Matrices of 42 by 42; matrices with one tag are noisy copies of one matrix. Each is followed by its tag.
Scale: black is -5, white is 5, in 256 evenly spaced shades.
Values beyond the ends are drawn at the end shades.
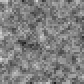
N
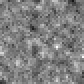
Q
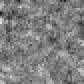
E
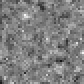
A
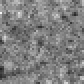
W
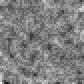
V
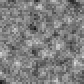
Q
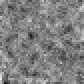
V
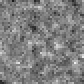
Q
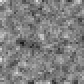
N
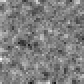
N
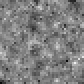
Q
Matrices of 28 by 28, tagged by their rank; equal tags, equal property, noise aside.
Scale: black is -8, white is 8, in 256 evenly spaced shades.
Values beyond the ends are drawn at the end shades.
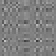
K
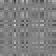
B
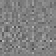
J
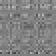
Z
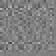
Z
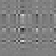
B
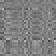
K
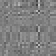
Z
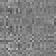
J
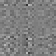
Z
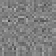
J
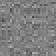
J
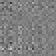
Z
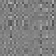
K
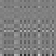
B
